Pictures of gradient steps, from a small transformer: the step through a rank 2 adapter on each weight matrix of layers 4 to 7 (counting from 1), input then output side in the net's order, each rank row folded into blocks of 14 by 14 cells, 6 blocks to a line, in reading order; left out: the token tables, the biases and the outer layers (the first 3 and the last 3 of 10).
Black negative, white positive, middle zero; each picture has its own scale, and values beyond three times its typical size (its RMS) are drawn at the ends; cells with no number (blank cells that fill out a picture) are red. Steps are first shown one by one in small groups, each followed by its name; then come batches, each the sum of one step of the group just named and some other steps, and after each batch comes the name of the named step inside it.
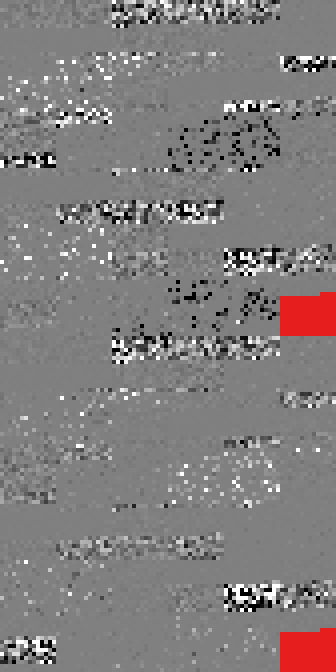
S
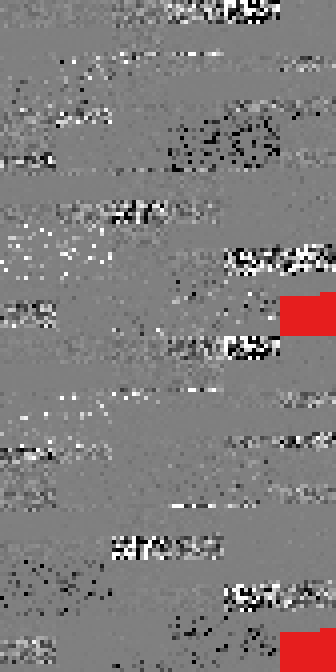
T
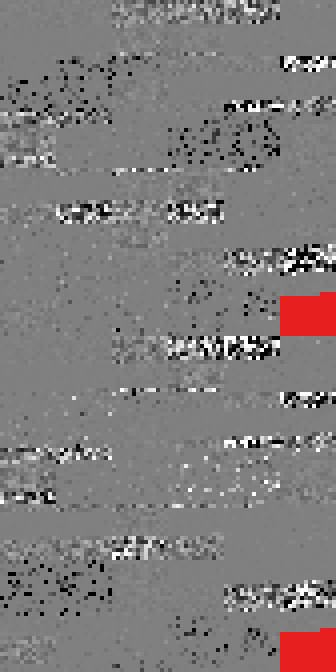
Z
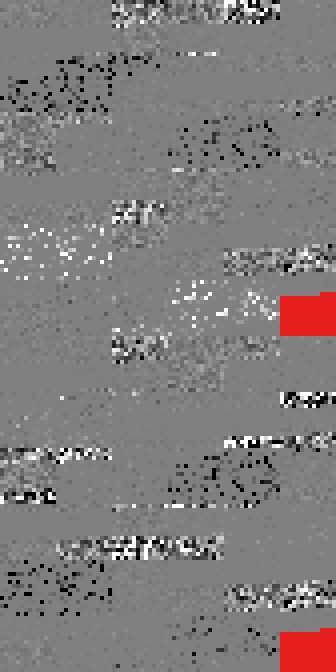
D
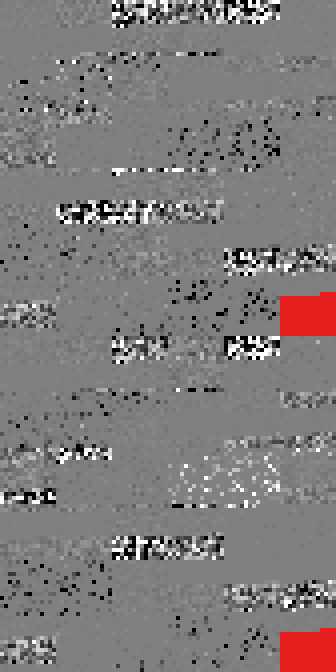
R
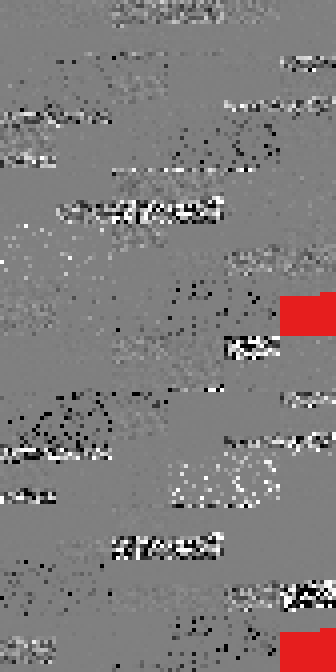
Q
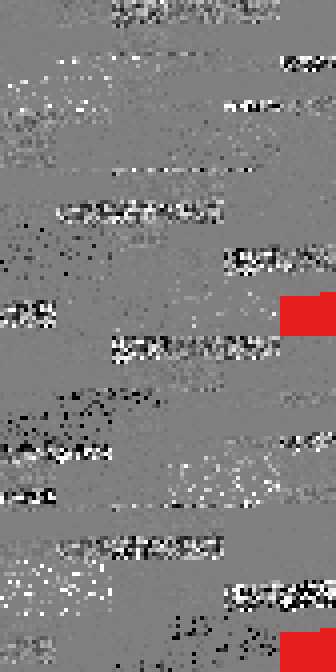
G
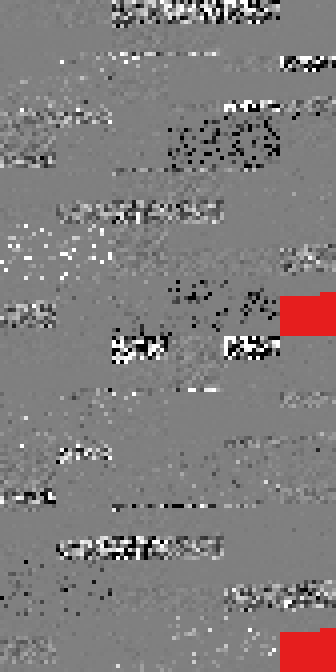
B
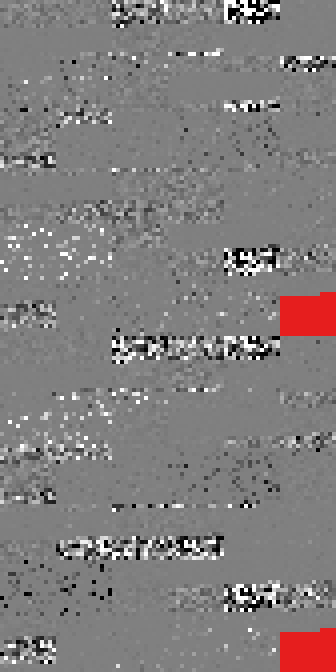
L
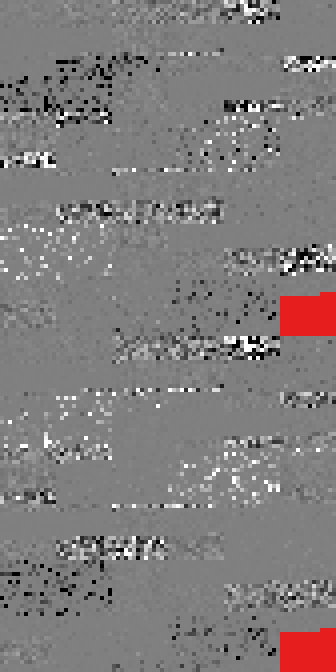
Z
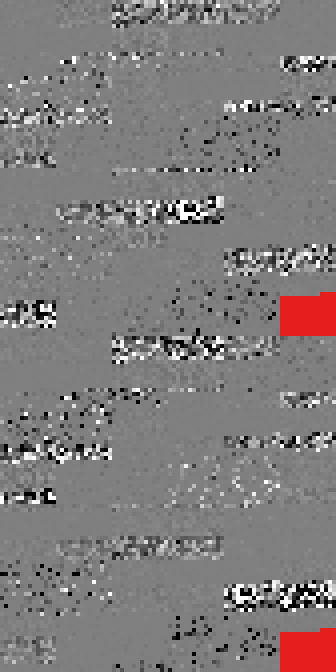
G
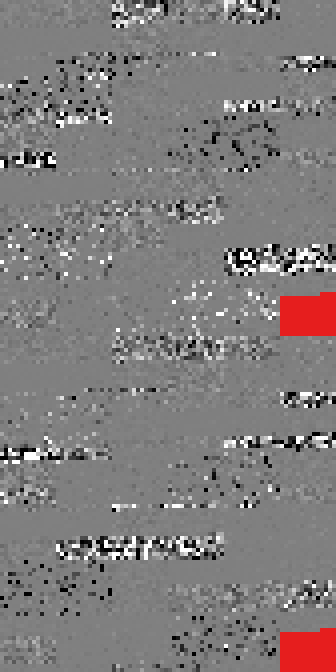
D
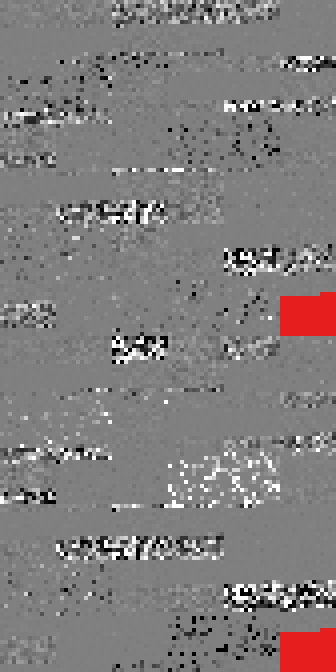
R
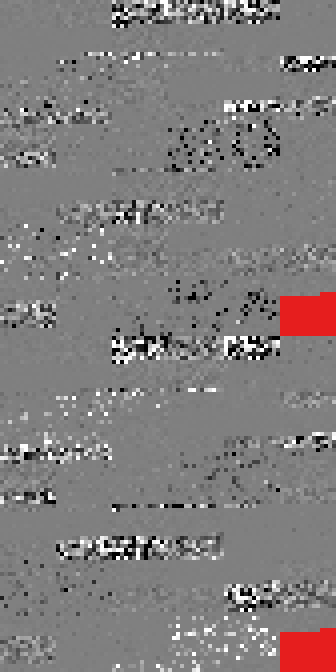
B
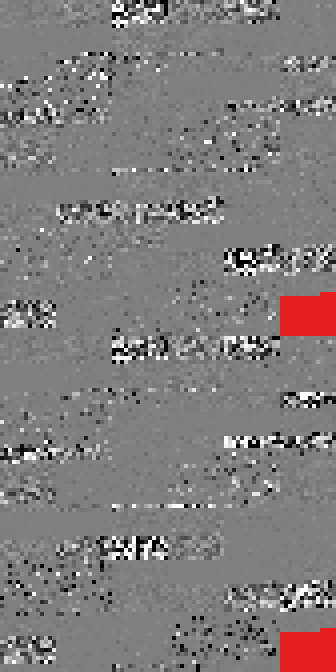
Z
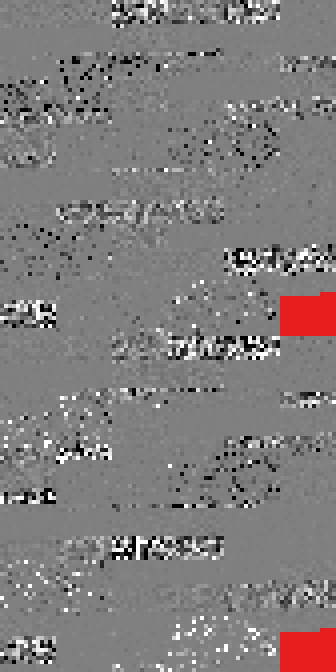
R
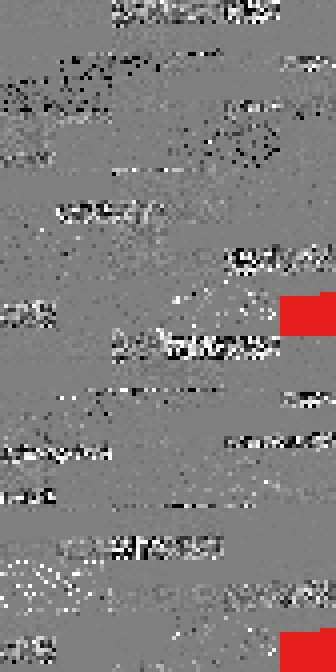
R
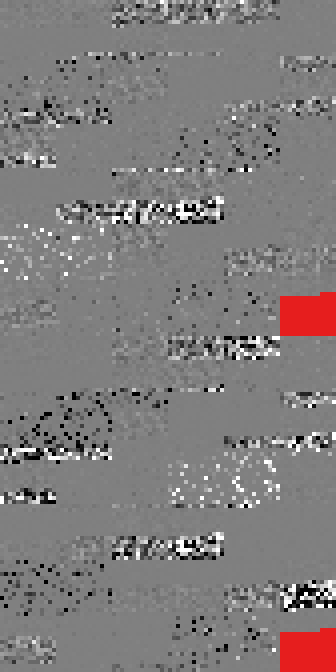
Q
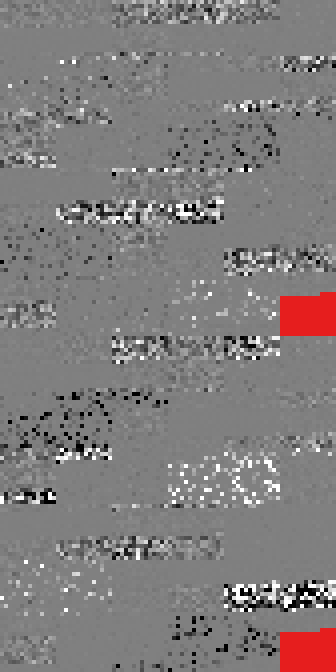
G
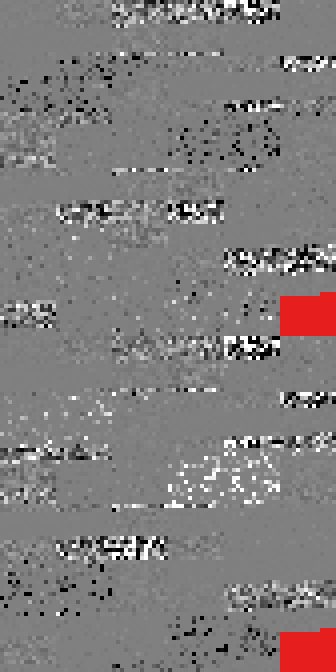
Z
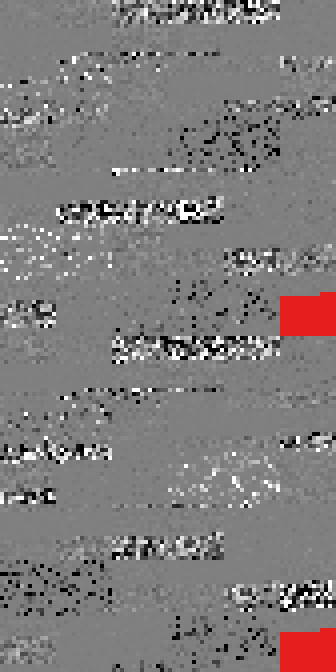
R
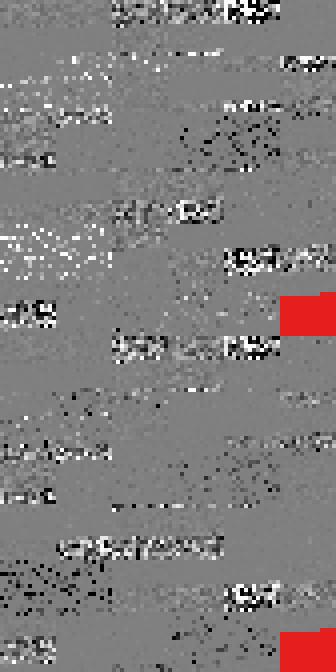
L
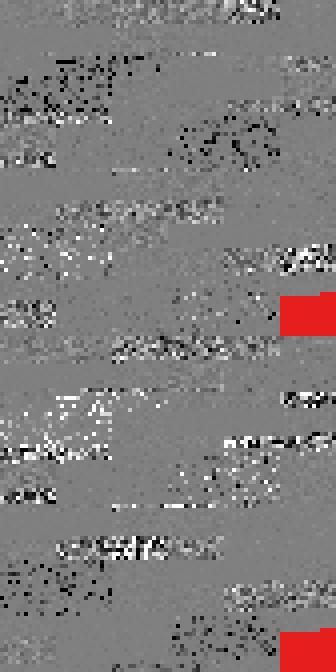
D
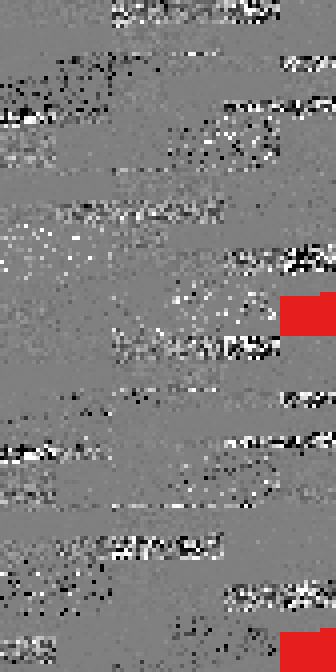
Z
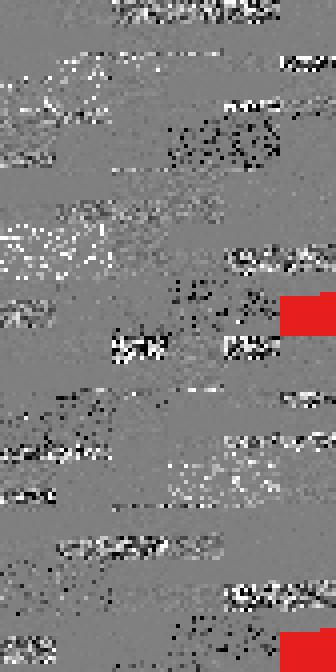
B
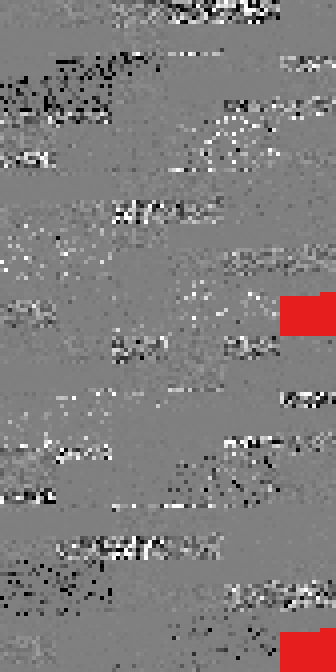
D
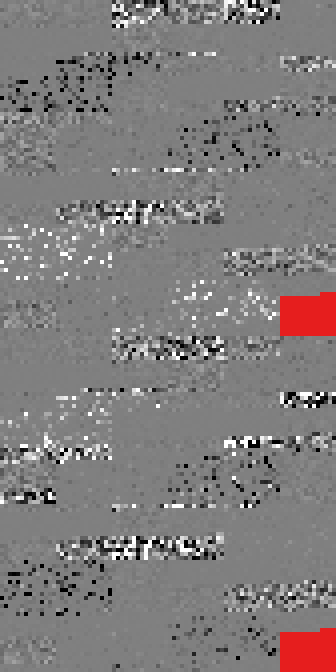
D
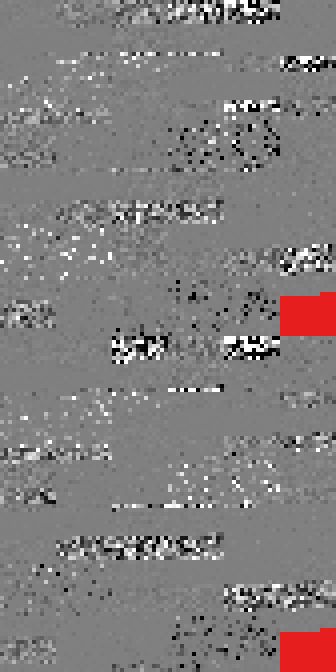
B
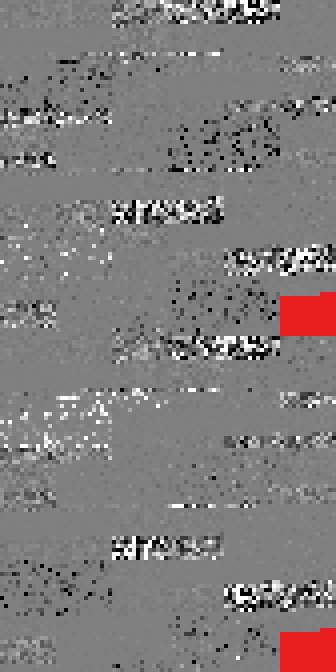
T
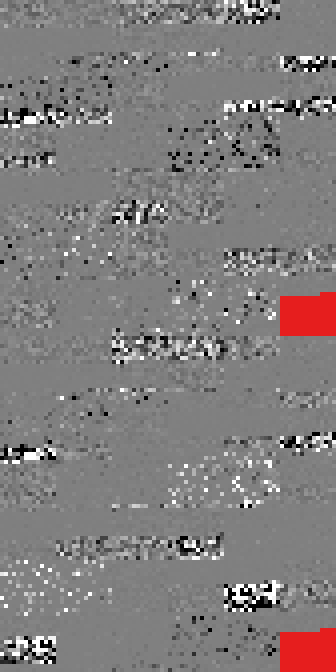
S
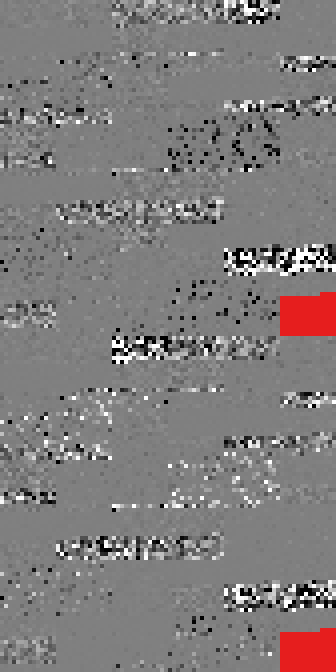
T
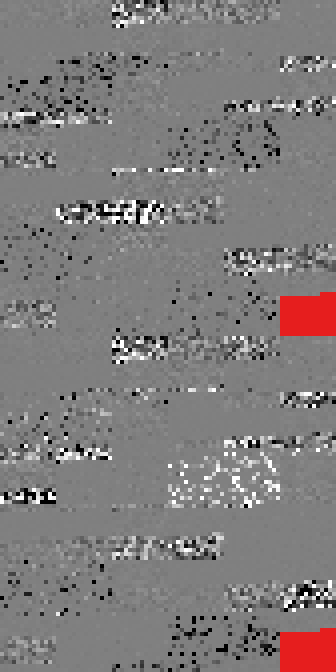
Z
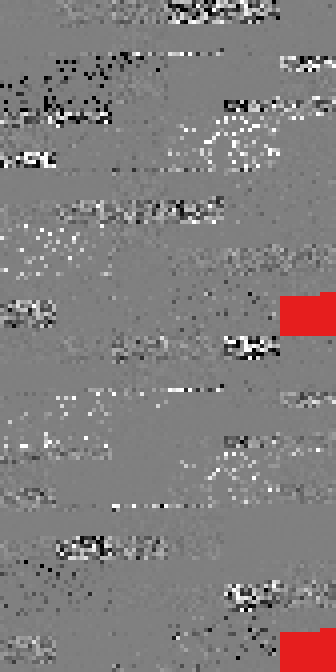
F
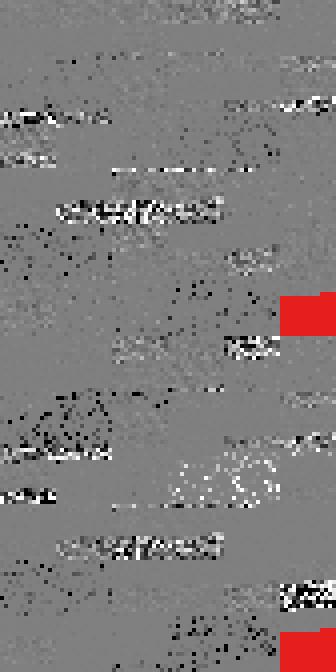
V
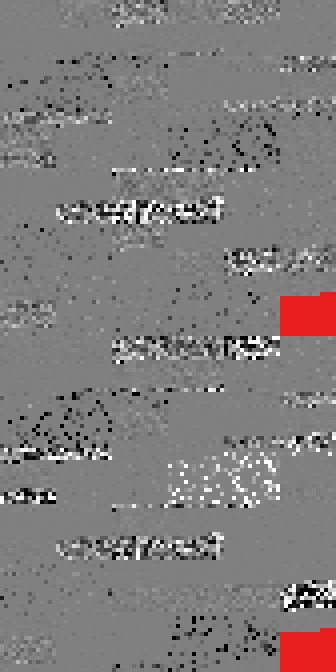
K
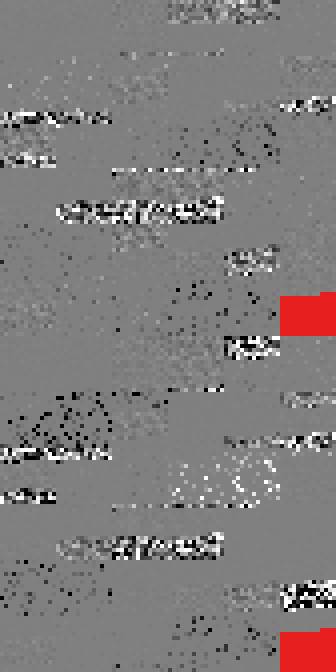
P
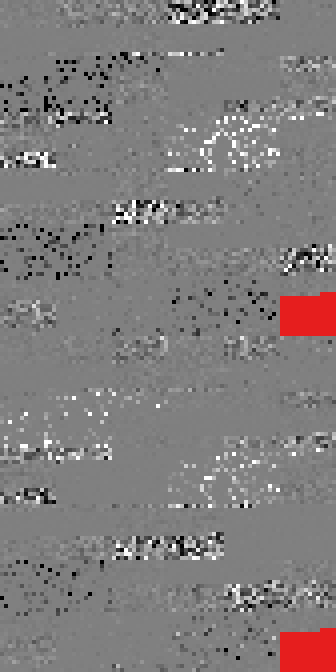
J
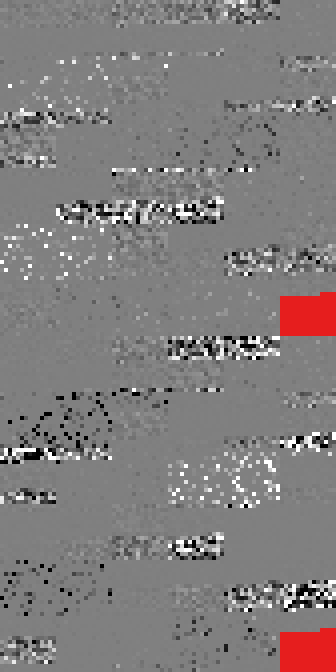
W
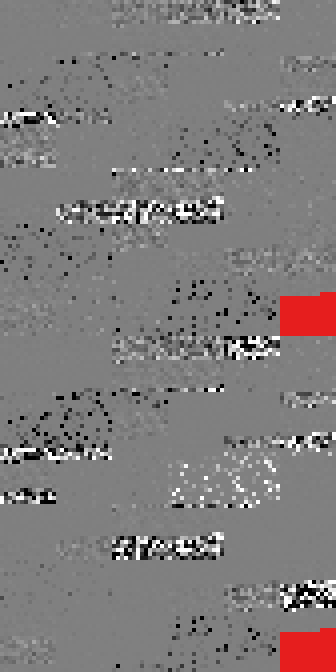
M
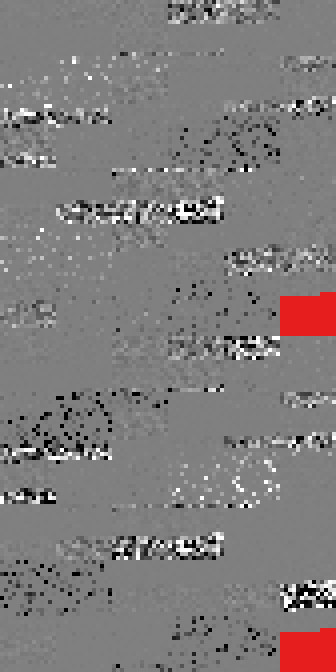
P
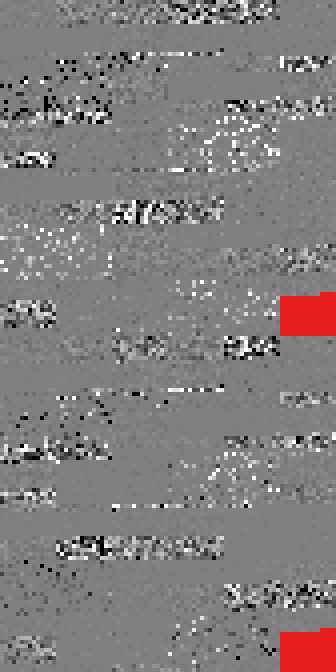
F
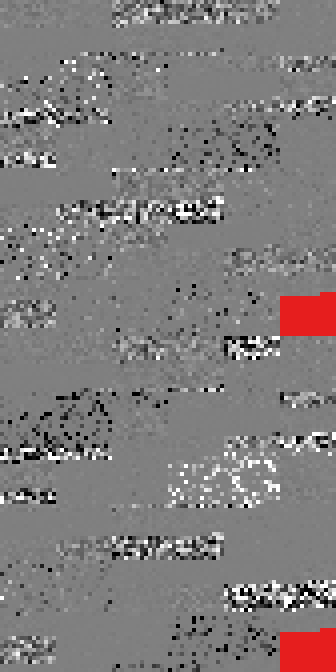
M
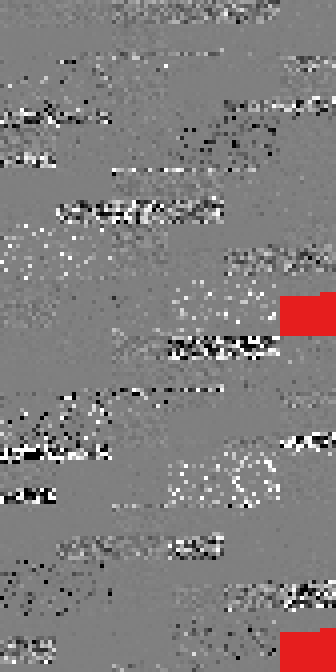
W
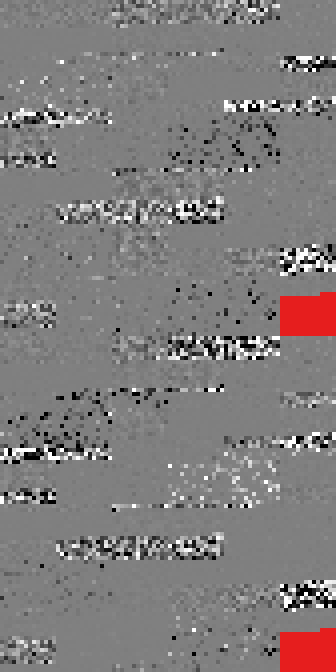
M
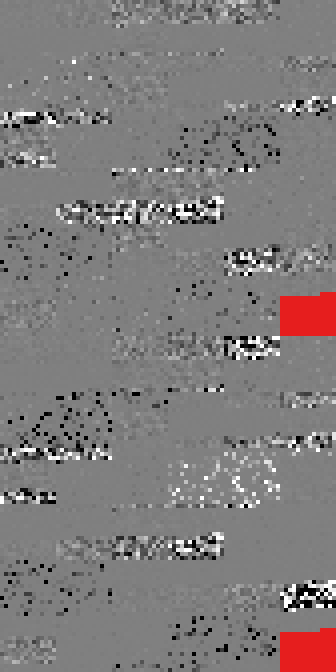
P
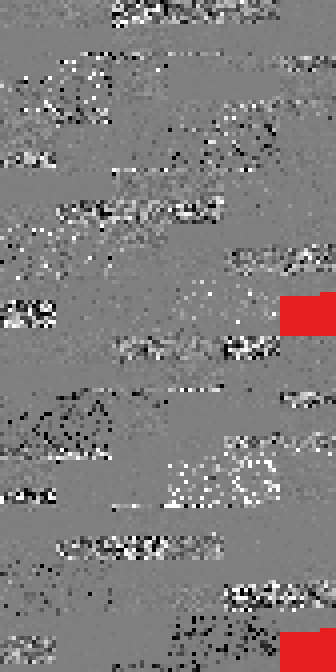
K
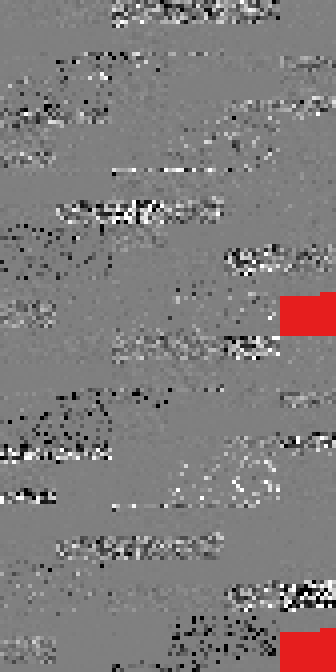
V
